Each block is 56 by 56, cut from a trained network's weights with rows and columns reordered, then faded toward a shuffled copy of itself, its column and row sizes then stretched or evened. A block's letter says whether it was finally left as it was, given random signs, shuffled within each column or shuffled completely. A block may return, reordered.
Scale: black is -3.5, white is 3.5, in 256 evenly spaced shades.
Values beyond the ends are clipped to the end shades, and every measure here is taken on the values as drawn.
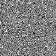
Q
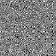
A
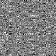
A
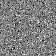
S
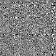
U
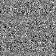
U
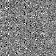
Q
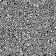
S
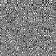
A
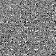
U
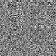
A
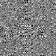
A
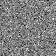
S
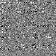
U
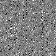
Q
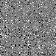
U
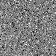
S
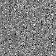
Q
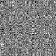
A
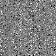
Q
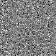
Q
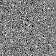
Q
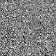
U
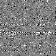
U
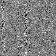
Q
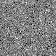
S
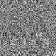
A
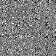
U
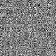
A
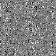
U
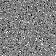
S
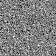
S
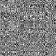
A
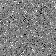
S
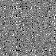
A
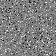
S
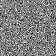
S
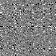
A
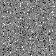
Q
